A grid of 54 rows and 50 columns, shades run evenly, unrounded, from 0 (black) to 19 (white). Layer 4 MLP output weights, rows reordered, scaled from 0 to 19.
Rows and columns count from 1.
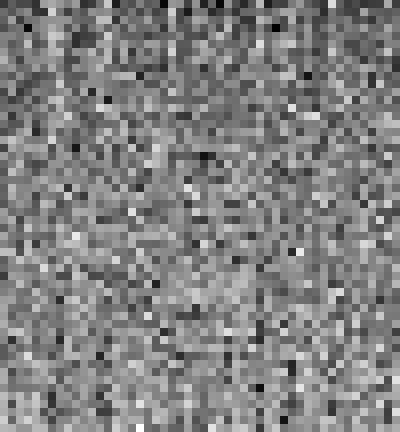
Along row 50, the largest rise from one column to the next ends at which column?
14
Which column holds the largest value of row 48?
50
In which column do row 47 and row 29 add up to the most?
39
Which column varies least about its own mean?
44
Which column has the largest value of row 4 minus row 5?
10
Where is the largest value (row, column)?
54, 18
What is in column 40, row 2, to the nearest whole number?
8
